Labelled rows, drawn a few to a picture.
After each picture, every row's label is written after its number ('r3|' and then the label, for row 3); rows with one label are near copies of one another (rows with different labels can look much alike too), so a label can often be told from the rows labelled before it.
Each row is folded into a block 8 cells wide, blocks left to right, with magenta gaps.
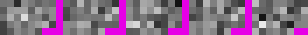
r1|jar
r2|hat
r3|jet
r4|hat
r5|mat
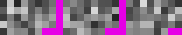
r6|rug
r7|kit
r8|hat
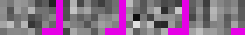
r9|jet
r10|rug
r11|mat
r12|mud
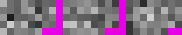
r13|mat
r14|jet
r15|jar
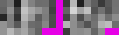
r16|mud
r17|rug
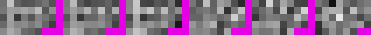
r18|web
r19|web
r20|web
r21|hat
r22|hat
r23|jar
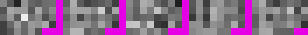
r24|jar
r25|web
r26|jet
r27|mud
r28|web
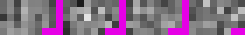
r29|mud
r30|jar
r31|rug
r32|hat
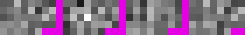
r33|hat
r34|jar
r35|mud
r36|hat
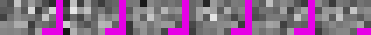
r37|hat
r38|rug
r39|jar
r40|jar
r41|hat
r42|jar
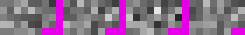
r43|jet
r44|hat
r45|kit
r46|hat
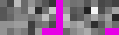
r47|hat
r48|kit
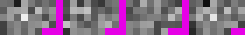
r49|jar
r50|rug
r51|hat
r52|jar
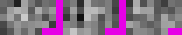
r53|jar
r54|mud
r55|rug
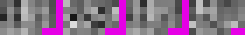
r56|mud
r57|mat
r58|mud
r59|rug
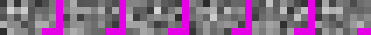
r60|rug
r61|web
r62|kit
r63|jar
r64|hat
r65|rug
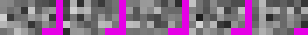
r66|kit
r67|rug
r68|jet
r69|mat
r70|web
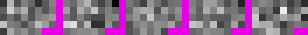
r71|rug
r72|jet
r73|jar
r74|jet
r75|kit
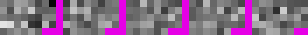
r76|jet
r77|rug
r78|hat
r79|hat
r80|kit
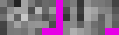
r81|jar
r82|mud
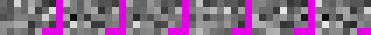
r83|hat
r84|mat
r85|mat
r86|web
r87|kit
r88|mat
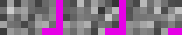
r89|rug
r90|hat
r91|hat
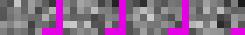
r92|hat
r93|jet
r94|jar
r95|jet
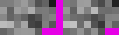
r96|jet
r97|jet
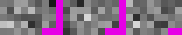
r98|jet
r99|jar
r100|mat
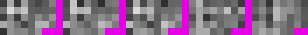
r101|rug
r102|rug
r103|rug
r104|web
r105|mud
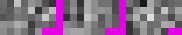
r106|hat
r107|mud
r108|jar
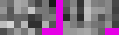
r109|jet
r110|mud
